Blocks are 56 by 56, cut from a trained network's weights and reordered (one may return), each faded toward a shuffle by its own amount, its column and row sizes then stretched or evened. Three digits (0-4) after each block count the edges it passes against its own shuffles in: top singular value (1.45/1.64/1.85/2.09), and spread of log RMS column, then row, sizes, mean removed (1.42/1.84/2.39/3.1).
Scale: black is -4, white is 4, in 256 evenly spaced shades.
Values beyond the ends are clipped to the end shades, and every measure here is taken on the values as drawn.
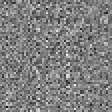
4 3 0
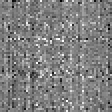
2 2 2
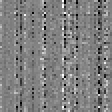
4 4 1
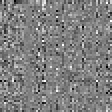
3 4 1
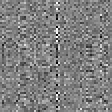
4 3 1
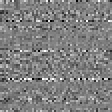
4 0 4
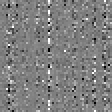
1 4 0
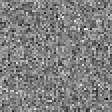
1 0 0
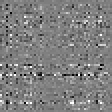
2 3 4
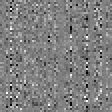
2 4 1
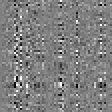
4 4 2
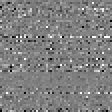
0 1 4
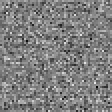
0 0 0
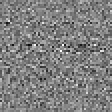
3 0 2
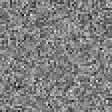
1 0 0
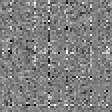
3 3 2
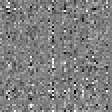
0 3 2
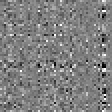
4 4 2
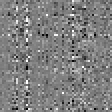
2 4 2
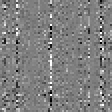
3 4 1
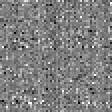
0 0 2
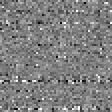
2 0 3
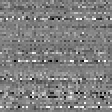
2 0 4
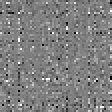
0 3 2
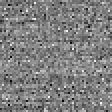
0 0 0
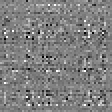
1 2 3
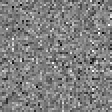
1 2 1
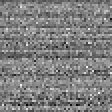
4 0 2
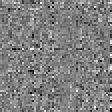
2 3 2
